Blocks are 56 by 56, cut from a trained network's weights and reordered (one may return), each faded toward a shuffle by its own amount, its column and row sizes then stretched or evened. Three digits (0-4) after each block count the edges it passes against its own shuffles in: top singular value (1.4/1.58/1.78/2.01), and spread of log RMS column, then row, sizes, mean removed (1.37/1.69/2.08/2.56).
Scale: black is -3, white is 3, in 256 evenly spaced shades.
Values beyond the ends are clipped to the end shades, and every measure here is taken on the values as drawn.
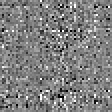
1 4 3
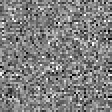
2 1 2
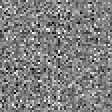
1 3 2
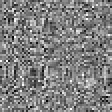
3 2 0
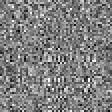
4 2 2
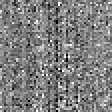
2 2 1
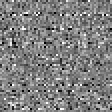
2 1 4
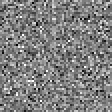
0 0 1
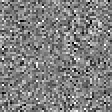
1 3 1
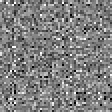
3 3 3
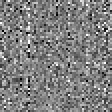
1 4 0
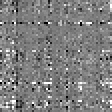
1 4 4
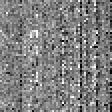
3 4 1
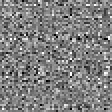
3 3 3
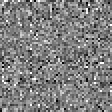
1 1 2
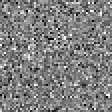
0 0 3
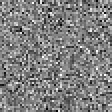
1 1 1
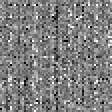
2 2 3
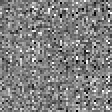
0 4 1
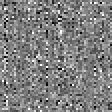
1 4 1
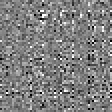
3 4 3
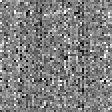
1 2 2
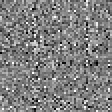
0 3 2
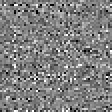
2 1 4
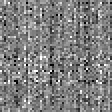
3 3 3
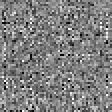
1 3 2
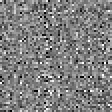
1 3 3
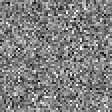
0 1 0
